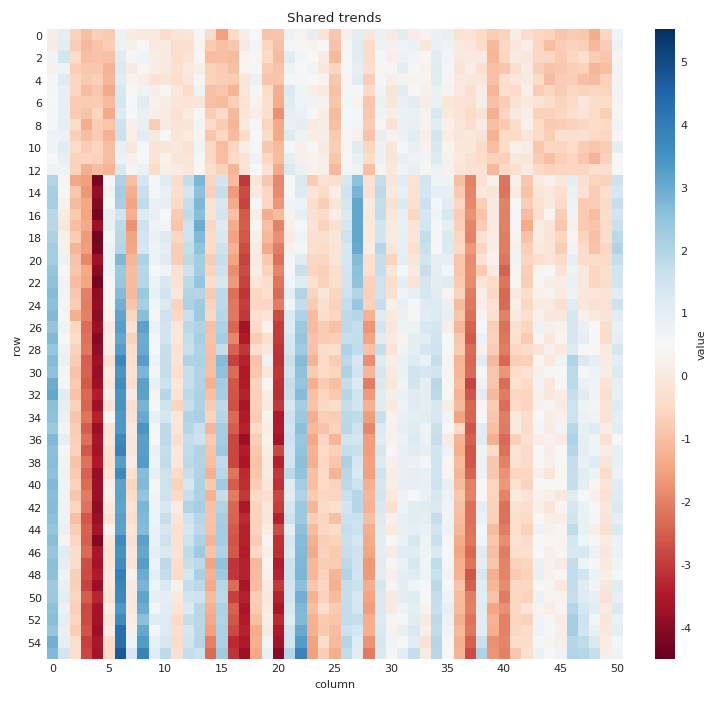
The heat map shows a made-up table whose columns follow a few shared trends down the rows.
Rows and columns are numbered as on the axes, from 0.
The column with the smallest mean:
4
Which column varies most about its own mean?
17
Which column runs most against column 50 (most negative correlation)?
7
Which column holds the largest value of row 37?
6
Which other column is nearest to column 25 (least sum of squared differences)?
39
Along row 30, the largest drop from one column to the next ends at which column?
16
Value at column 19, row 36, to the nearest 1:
0
